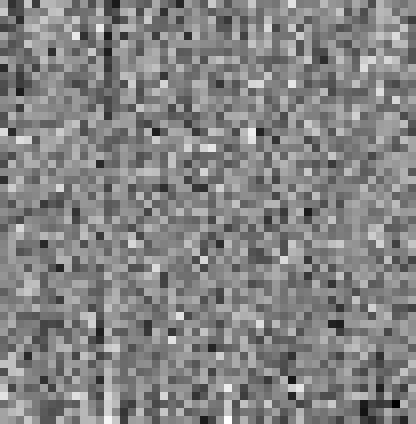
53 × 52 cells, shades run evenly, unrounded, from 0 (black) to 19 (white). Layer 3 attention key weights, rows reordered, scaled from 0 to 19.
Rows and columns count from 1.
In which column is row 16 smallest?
24
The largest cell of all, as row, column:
53, 29
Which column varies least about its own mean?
44
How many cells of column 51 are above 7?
48
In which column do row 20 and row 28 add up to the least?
34
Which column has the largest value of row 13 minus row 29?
50
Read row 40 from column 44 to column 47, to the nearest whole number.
11 10 10 6
